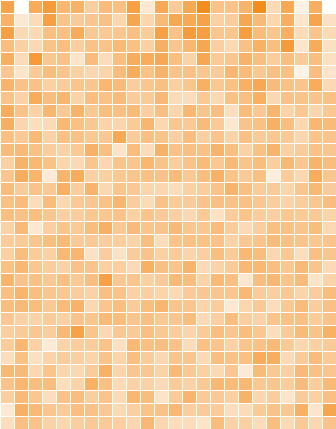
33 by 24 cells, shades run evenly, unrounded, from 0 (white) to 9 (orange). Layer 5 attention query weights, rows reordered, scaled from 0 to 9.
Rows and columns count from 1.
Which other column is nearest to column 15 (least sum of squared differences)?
21
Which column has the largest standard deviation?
15
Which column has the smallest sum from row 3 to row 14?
22
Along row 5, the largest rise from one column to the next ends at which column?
3
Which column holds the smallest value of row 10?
17
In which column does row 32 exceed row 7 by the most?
24
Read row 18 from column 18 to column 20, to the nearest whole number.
3 4 5
